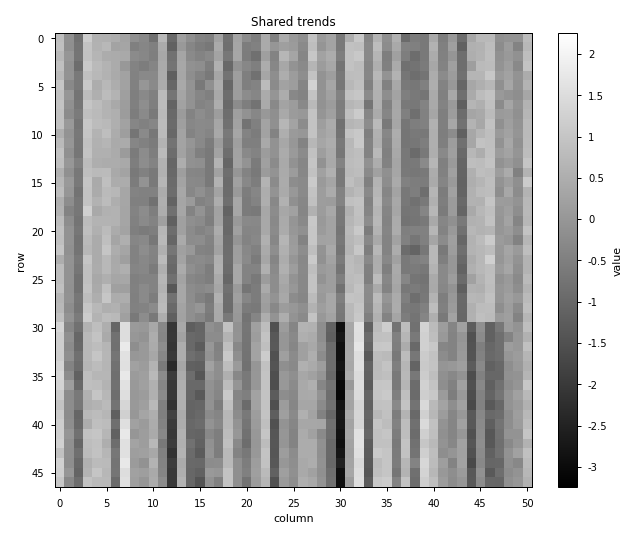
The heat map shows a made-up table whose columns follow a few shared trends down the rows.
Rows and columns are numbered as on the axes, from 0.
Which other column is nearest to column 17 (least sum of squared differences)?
36
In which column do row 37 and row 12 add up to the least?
30
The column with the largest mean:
32
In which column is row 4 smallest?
12
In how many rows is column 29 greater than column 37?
30
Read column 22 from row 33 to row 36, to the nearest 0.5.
1 1 1 1
